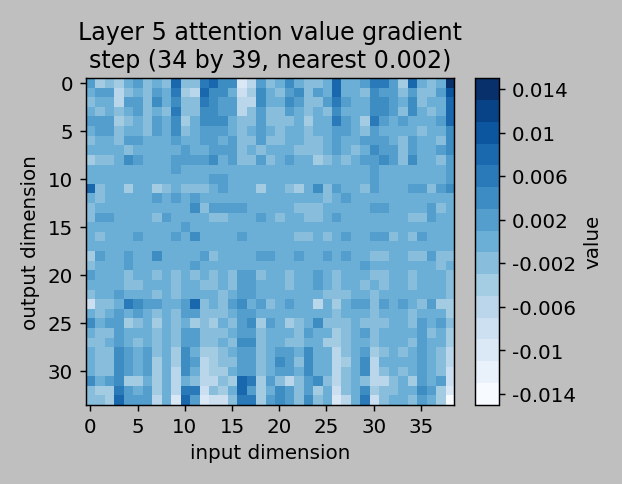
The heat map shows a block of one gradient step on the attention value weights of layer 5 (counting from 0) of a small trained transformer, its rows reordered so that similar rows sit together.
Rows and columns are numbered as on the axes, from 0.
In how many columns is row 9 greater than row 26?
14
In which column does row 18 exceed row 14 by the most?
7
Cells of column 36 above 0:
5
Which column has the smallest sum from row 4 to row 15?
23
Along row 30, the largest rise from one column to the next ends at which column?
10
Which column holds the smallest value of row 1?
16
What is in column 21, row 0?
0.004
